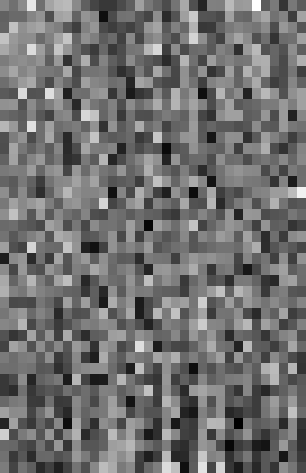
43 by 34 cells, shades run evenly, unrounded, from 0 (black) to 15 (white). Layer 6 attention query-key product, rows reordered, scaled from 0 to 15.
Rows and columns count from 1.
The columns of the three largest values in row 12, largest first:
4, 1, 16
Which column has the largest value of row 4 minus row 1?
22
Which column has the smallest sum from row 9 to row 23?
19
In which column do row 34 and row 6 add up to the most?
30
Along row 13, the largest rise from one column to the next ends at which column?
18
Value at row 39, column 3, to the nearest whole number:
5
